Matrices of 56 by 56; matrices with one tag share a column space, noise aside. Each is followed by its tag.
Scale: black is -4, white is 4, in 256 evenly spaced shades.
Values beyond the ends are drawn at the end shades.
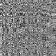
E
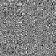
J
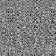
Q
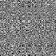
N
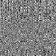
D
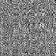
E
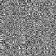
J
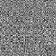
Q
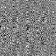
Q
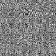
E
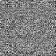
N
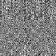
D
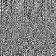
D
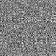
Q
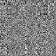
J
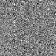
J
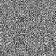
Q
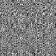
E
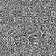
Q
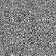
Q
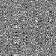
Q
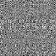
N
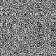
E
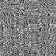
E
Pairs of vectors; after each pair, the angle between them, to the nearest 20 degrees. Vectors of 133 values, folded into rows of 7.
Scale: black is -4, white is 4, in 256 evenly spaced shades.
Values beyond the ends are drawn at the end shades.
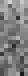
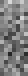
60 degrees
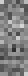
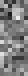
80 degrees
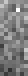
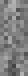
100 degrees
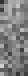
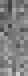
140 degrees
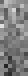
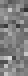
120 degrees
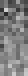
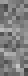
100 degrees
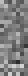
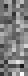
140 degrees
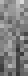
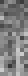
160 degrees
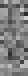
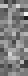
160 degrees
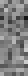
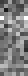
160 degrees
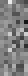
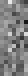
20 degrees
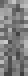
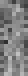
160 degrees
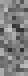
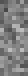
160 degrees
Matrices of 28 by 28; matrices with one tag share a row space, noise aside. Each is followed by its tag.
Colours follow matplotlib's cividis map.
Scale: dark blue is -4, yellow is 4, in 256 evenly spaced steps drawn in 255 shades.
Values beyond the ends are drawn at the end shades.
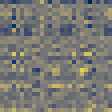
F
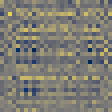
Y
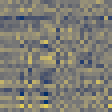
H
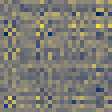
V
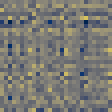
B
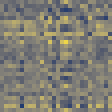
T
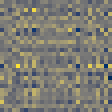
Y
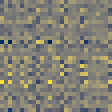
B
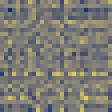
B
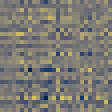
H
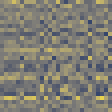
T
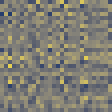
B
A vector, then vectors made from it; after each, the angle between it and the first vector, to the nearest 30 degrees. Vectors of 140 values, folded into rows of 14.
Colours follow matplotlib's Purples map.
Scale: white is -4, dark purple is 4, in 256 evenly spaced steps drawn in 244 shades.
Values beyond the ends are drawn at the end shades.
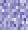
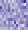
120 degrees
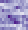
120 degrees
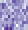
90 degrees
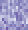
60 degrees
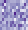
30 degrees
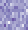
120 degrees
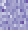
120 degrees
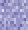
30 degrees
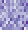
120 degrees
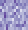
60 degrees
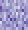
120 degrees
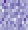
30 degrees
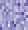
60 degrees
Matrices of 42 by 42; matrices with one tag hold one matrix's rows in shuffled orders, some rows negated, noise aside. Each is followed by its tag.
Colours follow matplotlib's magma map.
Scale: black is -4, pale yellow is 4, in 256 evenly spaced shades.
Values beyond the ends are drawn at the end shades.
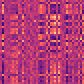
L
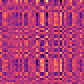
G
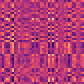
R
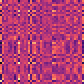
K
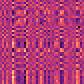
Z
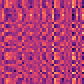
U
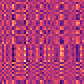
Z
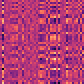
L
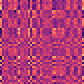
K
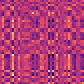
R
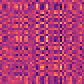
G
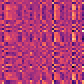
U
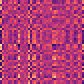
K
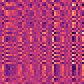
U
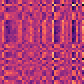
U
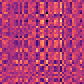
G
